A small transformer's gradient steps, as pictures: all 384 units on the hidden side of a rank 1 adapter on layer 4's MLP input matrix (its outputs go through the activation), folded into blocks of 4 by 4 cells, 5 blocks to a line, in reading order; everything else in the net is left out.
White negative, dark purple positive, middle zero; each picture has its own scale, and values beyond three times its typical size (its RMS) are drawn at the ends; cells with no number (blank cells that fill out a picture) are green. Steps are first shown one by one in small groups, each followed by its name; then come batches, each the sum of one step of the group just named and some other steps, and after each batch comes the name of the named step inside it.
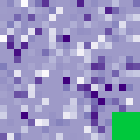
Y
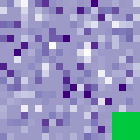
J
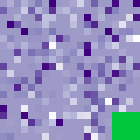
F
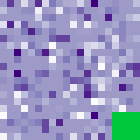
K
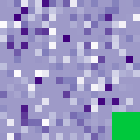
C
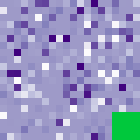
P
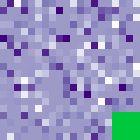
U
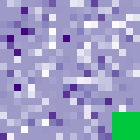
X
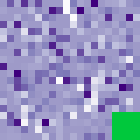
K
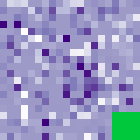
P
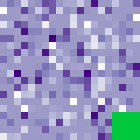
K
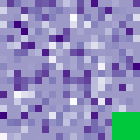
K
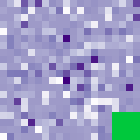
P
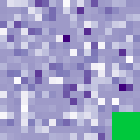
P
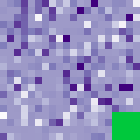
P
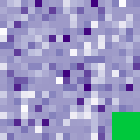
P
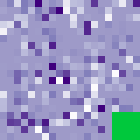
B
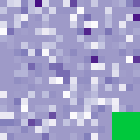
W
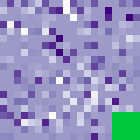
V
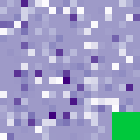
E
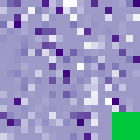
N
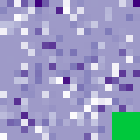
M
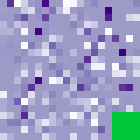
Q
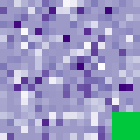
Q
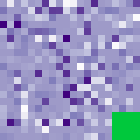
N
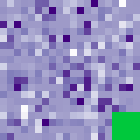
B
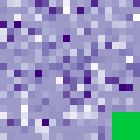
M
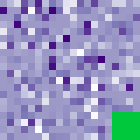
B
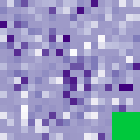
E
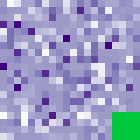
W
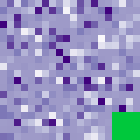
V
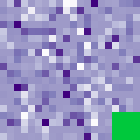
N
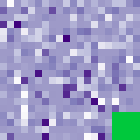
W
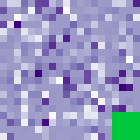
M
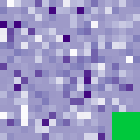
W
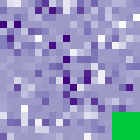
B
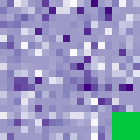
Q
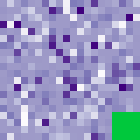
V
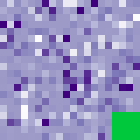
N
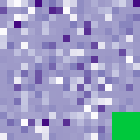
M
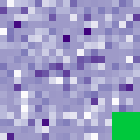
W
